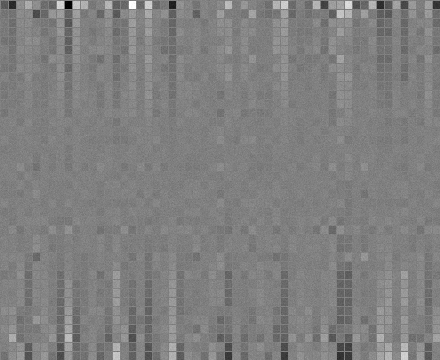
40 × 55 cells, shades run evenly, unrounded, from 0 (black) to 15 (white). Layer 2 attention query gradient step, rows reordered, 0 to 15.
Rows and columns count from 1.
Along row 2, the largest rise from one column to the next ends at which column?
43
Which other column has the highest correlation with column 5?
25
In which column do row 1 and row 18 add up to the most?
17
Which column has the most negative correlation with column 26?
27
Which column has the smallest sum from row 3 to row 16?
9
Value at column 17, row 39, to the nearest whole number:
6
